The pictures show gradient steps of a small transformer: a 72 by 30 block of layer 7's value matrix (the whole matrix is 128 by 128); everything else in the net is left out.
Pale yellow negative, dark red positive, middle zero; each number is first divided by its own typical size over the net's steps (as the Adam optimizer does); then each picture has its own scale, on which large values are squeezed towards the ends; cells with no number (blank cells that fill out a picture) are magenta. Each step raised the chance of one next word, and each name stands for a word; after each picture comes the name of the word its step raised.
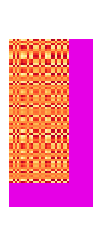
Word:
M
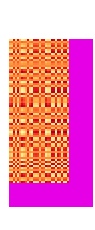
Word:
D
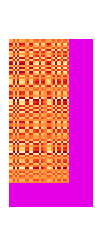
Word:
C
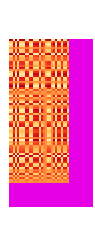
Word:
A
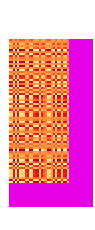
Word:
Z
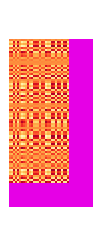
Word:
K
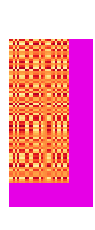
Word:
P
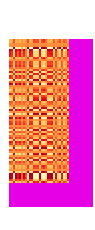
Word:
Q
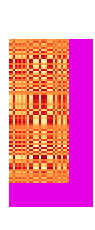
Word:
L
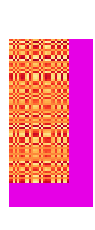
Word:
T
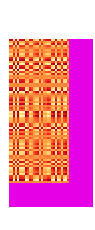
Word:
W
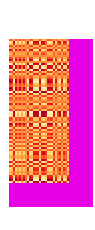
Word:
W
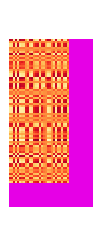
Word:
A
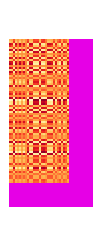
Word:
C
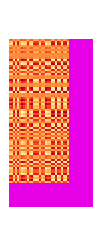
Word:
W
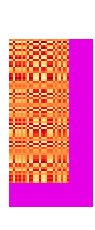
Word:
T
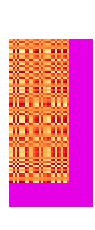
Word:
D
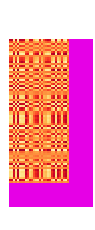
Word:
Z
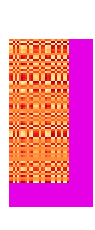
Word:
T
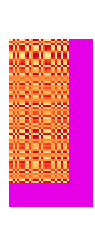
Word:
M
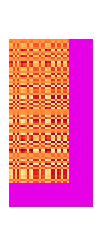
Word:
Z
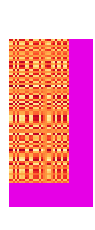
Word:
Z
